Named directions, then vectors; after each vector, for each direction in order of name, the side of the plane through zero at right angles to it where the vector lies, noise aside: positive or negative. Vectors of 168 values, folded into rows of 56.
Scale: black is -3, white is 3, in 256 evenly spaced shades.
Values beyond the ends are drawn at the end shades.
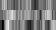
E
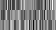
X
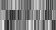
negative, negative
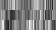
negative, negative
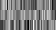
positive, negative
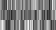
negative, positive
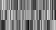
positive, negative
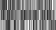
negative, positive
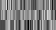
positive, negative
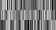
positive, negative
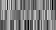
positive, negative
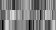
positive, positive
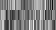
negative, negative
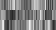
negative, negative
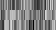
positive, positive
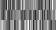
negative, positive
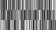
negative, positive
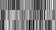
positive, positive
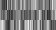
negative, positive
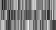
negative, positive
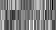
negative, negative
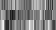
negative, negative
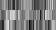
positive, positive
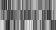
negative, positive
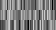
positive, negative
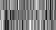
negative, negative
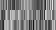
positive, positive
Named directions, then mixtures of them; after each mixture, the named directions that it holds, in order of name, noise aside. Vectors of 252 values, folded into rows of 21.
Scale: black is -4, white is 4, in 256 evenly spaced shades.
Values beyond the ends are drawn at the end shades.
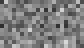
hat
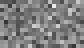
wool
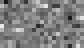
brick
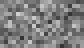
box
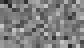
brick, hat, wool.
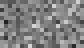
wool.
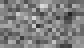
box, brick.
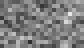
box, brick, wool.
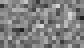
brick, hat.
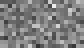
wool.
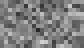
box.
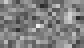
box, brick, wool.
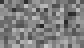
box, brick, hat.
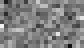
brick.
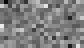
brick, wool.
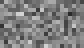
box, hat.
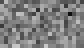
box, hat.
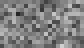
box.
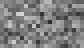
box.
